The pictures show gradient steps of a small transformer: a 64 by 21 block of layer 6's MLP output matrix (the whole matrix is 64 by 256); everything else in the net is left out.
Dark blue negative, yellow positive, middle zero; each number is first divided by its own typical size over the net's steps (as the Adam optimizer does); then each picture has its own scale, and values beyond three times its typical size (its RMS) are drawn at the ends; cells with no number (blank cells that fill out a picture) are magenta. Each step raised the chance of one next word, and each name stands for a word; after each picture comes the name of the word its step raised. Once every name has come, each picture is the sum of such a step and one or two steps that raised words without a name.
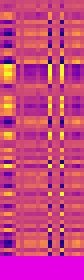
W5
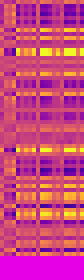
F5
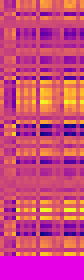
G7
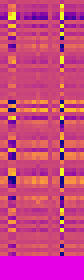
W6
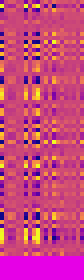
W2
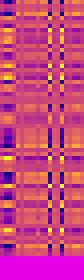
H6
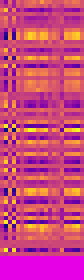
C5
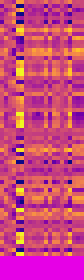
F5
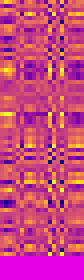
H6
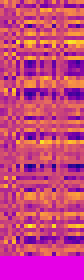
W2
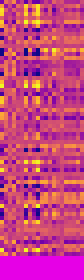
F5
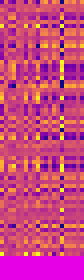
W5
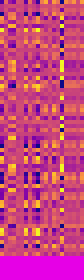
H6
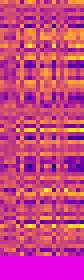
C5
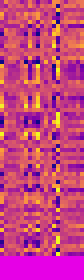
W5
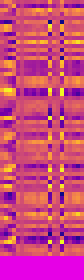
W2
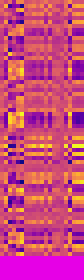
H6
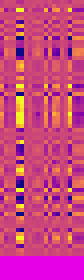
F5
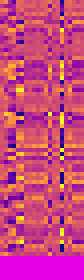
H6
